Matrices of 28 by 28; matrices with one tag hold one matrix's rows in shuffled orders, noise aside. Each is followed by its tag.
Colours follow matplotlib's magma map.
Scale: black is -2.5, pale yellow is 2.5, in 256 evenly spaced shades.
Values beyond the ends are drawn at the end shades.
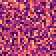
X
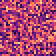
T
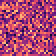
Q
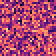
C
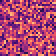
T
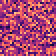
T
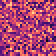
T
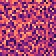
Q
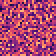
X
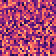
X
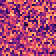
T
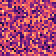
C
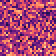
T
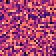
T
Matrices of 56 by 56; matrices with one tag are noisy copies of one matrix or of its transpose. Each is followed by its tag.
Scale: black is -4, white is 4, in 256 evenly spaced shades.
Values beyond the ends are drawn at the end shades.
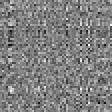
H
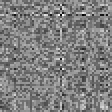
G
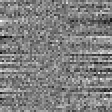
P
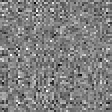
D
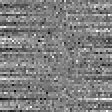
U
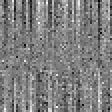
U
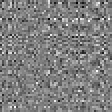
D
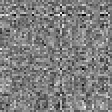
G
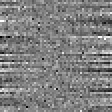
P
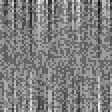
U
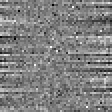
P
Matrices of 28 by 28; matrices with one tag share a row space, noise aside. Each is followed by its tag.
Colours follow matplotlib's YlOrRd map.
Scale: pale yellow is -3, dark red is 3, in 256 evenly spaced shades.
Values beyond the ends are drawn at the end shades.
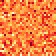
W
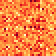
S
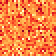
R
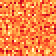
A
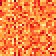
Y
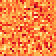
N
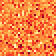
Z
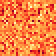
S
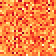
Y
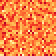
W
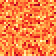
S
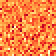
Y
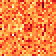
R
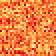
A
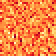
Y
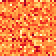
N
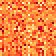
R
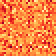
W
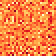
Y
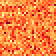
A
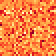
Y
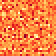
N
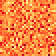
Y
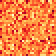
Y
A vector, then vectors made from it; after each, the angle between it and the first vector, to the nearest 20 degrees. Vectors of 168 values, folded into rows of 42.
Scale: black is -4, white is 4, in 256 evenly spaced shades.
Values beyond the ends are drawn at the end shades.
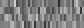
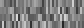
120 degrees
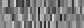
40 degrees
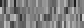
100 degrees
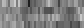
60 degrees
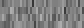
100 degrees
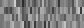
20 degrees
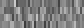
20 degrees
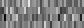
120 degrees
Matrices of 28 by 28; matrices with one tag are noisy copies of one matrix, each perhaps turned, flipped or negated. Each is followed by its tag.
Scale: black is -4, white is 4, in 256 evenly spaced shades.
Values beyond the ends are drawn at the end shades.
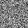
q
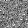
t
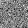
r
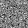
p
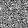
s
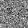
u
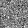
s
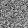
u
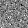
u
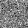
s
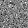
q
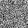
q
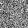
q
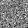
p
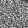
r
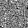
s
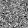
p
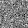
q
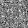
s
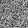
u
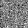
s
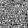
q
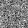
s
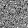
u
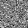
t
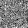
s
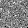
t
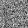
p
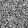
u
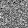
t
